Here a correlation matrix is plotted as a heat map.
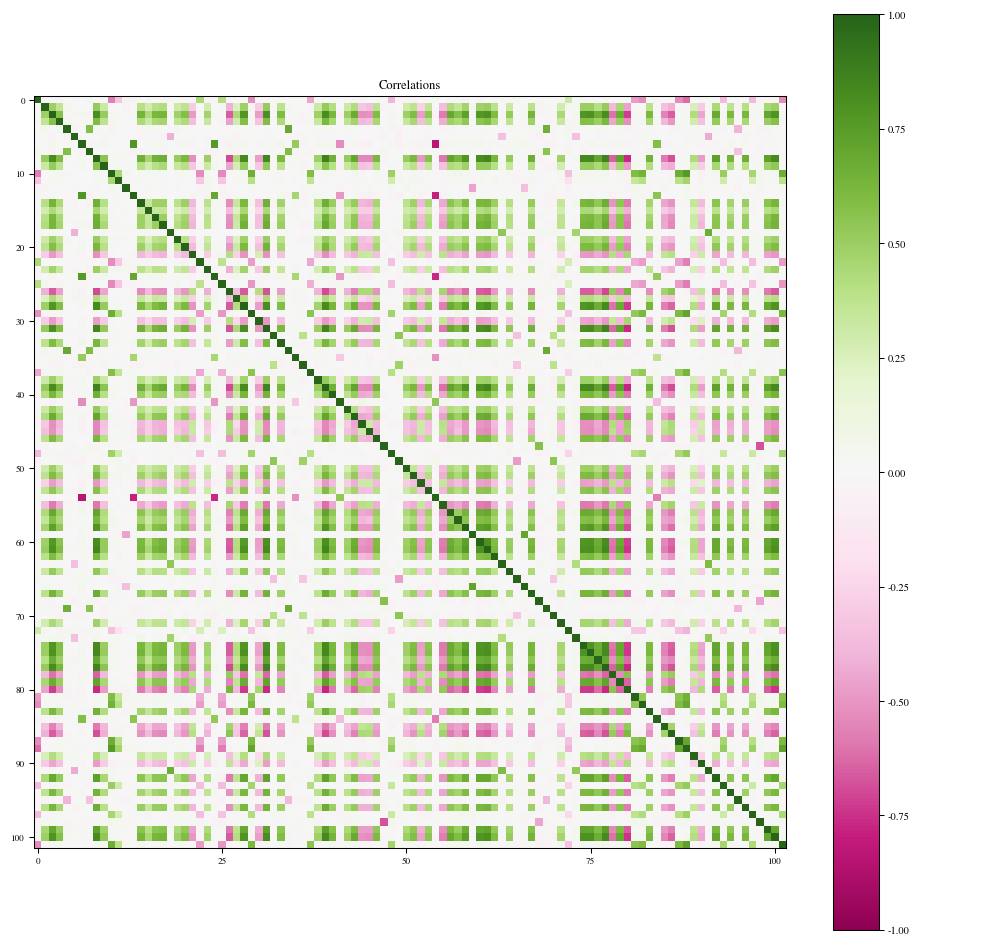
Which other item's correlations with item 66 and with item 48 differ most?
59
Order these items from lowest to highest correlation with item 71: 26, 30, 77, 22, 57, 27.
26, 30, 22, 27, 57, 77
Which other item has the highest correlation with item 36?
49
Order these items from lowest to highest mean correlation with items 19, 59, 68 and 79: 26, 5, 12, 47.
26, 12, 5, 47
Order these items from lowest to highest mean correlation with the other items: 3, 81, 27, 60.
81, 27, 3, 60
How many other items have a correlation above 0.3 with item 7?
3
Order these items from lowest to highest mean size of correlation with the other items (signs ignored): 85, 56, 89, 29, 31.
29, 89, 85, 56, 31
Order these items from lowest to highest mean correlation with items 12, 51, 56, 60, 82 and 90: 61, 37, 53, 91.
91, 37, 53, 61
